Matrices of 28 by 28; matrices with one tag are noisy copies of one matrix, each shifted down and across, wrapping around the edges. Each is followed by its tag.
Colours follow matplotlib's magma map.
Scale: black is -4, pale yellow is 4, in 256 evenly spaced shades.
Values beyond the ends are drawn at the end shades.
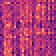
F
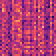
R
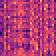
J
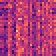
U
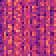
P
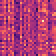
R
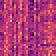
J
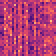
J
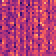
P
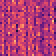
P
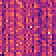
P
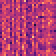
J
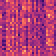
F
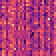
P
